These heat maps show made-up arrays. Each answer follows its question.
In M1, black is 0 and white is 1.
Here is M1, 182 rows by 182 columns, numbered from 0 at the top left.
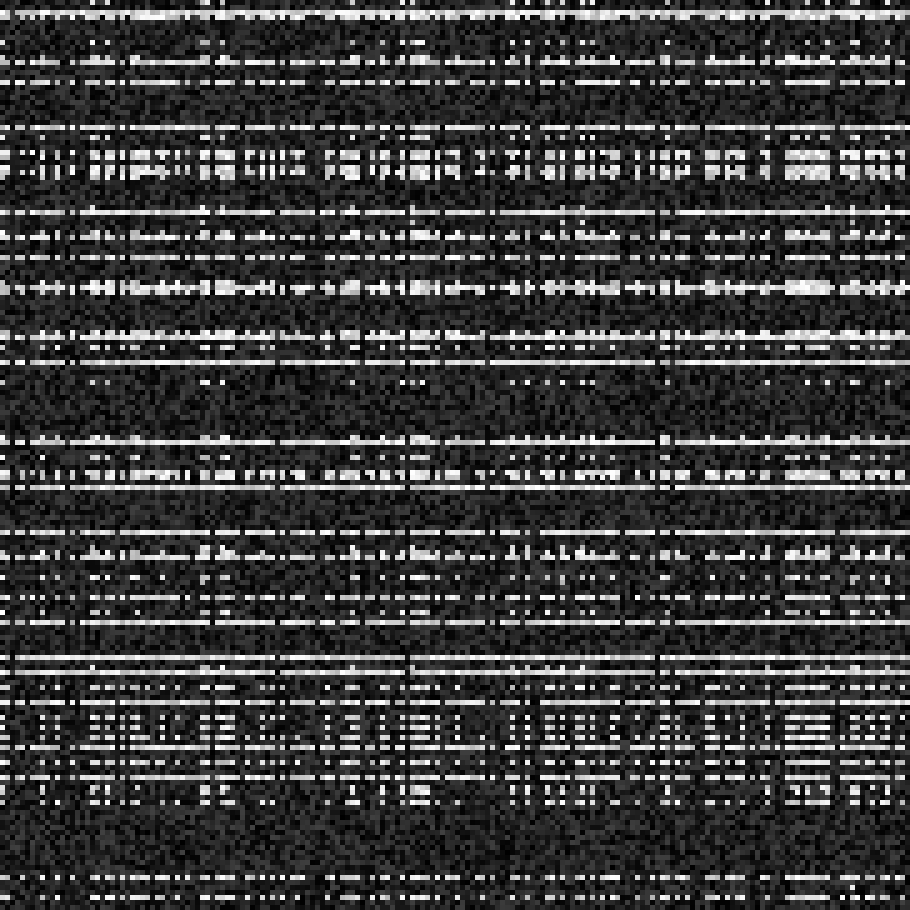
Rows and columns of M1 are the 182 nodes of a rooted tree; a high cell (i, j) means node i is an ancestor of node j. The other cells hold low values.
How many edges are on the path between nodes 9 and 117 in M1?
6
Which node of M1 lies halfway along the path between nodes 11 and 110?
115
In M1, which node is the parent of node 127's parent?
160
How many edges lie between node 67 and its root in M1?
6
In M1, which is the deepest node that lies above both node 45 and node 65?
145
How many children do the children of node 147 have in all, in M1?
6
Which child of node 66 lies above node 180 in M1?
152
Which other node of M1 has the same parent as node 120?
31
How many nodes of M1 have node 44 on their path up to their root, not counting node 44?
6
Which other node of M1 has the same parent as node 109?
171
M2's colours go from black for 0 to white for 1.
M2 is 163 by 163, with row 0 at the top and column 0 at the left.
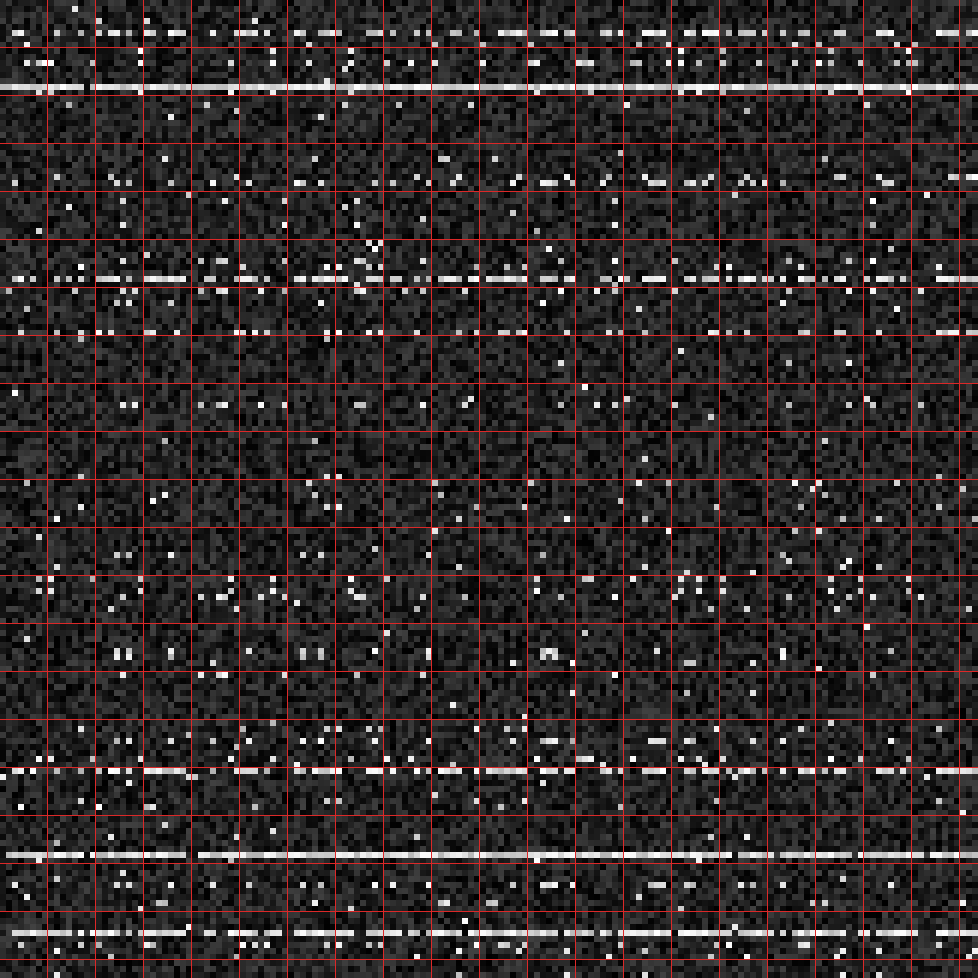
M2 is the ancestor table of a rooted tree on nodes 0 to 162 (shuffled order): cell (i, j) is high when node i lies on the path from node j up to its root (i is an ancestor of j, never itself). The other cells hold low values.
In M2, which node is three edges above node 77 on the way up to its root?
67
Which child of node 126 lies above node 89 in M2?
96
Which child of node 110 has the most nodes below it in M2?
115
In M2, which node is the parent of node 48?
142
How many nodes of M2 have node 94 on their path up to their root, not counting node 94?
5
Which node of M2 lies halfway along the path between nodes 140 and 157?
86
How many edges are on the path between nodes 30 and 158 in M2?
4
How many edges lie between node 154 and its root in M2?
3
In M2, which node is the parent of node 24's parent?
3
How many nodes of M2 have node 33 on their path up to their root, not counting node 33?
6
